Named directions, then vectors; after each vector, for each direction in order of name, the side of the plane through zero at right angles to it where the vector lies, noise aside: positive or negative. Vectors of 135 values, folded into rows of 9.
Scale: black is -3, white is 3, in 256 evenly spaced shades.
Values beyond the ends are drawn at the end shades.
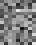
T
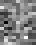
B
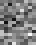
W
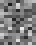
negative, negative, positive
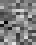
positive, positive, positive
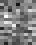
negative, positive, negative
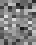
negative, positive, negative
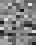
positive, negative, negative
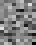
positive, negative, negative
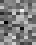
positive, positive, positive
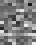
negative, positive, positive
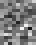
negative, negative, positive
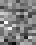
negative, negative, negative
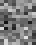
positive, negative, positive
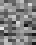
positive, negative, negative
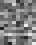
negative, positive, positive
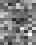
negative, negative, positive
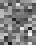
negative, negative, positive
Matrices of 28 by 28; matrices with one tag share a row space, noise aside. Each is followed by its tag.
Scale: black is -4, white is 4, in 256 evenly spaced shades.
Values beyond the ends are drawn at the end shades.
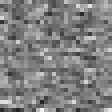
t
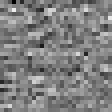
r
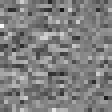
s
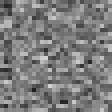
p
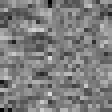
r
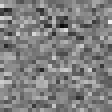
p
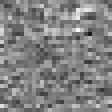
t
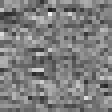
r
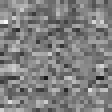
s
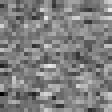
t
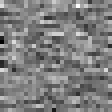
t
